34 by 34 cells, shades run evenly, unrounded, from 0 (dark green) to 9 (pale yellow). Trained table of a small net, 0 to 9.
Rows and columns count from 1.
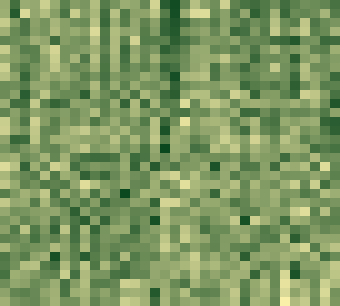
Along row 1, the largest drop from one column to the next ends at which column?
17
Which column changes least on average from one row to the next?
27
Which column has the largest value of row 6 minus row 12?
6
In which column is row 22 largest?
5
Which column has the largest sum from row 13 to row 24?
1
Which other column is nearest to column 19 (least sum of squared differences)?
32
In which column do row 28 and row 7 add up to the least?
26
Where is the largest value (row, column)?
34, 29
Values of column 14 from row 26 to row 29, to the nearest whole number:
2 3 4 3
